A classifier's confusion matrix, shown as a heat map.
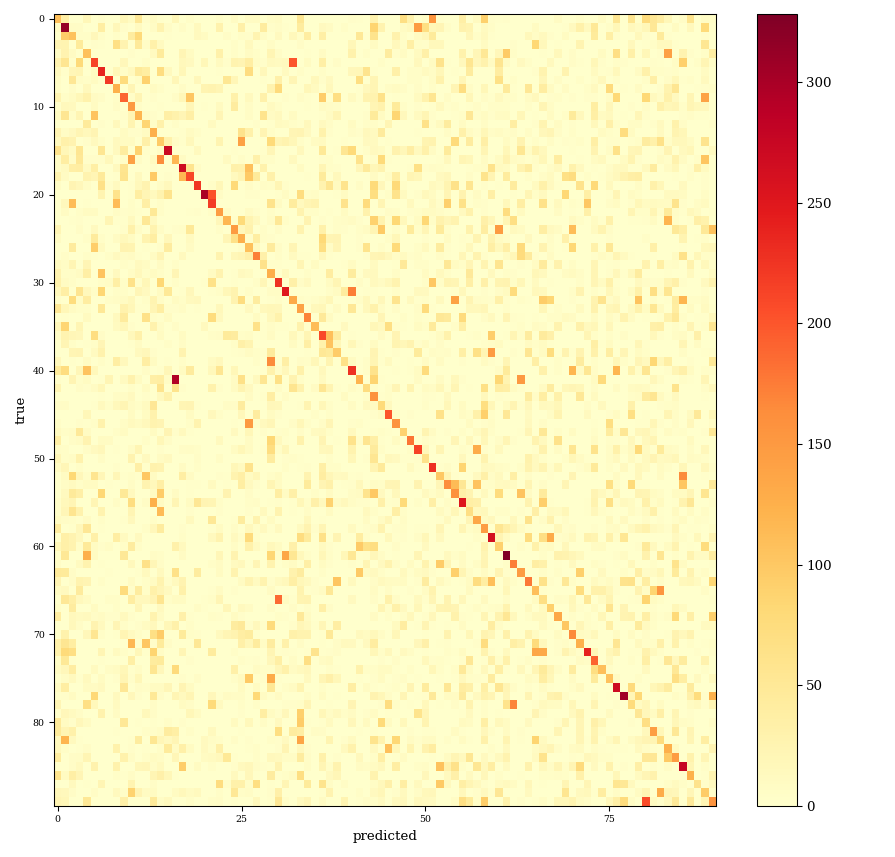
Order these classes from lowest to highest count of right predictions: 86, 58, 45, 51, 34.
86, 58, 34, 45, 51
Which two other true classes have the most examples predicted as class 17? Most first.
18, 85
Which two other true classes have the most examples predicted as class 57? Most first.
49, 53
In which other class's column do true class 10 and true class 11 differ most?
5
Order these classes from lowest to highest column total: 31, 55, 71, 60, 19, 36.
19, 31, 71, 60, 55, 36
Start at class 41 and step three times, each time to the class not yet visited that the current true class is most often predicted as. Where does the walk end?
25
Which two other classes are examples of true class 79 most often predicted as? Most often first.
33, 49
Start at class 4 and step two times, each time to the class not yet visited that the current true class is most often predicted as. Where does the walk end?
45
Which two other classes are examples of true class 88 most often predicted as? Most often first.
82, 10
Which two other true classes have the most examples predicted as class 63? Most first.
41, 54
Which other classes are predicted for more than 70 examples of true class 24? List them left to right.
44, 60, 70, 89
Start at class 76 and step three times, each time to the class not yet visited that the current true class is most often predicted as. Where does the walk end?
52
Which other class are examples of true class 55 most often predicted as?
13
